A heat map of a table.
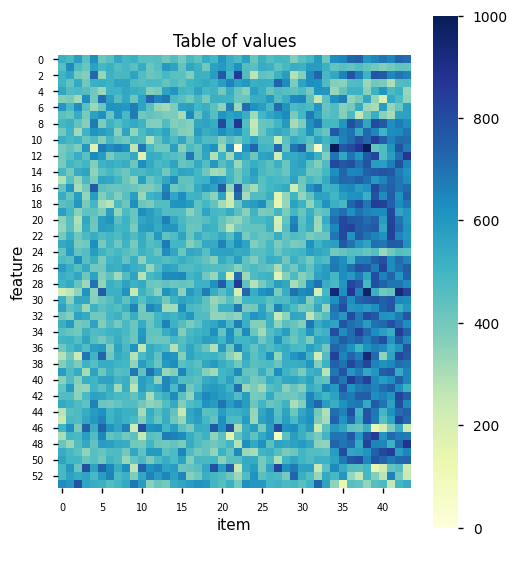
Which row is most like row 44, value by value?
45
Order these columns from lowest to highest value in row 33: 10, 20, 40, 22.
10, 20, 22, 40
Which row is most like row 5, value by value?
52
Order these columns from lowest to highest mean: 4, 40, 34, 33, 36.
33, 4, 40, 34, 36
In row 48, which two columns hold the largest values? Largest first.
43, 38
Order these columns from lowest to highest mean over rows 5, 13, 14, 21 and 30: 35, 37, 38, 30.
30, 37, 38, 35
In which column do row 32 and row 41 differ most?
22
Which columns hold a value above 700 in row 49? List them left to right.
35, 39, 40, 41
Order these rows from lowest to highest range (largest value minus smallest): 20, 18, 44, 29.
44, 20, 18, 29
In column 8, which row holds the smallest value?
50
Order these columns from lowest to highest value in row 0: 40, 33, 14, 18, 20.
33, 14, 18, 20, 40
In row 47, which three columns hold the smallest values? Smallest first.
27, 21, 10
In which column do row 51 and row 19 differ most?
39
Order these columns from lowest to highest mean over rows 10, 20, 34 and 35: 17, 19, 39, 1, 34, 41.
1, 17, 19, 41, 34, 39
